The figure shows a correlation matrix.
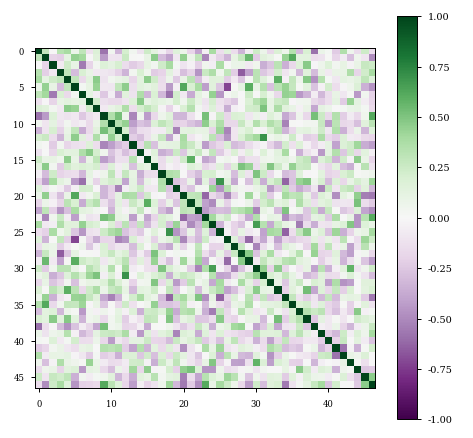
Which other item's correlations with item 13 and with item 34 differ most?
18
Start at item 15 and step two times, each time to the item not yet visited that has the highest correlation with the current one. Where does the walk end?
44
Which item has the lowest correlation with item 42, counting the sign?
41
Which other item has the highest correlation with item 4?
33
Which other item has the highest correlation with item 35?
1
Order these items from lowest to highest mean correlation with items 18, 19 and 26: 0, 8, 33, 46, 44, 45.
8, 33, 44, 0, 46, 45
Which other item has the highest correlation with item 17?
30
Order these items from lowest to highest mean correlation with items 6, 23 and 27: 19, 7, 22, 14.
7, 22, 19, 14
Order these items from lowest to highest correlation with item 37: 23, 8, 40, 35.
23, 40, 8, 35
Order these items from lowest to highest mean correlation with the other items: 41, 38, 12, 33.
38, 41, 12, 33
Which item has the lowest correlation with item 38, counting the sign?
0
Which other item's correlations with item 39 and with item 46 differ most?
20
